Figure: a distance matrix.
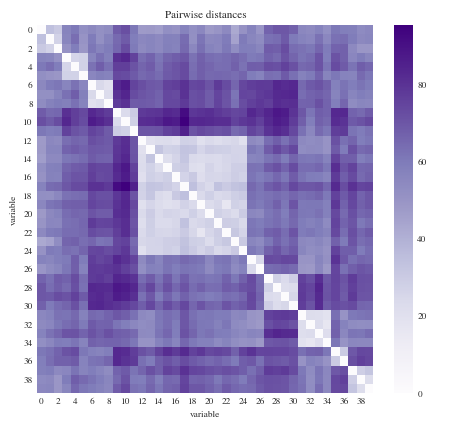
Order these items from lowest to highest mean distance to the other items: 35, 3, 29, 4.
3, 4, 29, 35
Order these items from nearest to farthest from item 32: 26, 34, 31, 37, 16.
34, 31, 26, 37, 16
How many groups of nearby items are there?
10
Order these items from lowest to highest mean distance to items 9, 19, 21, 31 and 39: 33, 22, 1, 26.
22, 33, 1, 26
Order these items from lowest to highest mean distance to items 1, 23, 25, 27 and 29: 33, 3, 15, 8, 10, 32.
15, 32, 3, 33, 8, 10
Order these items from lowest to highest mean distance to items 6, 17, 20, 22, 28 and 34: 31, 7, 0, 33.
0, 31, 33, 7
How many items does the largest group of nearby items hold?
13
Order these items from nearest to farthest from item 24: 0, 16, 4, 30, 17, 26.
16, 17, 0, 26, 4, 30
